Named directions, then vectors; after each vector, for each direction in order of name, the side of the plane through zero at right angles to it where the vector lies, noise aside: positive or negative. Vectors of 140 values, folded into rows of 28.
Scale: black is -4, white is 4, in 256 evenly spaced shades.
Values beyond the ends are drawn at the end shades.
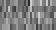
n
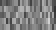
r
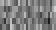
negative, negative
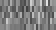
positive, negative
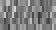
negative, negative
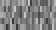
negative, negative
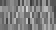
negative, positive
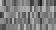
negative, positive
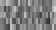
negative, negative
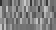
negative, positive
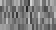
positive, negative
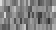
negative, negative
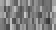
negative, negative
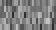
positive, positive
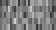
positive, positive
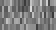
positive, negative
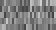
positive, negative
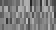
negative, positive
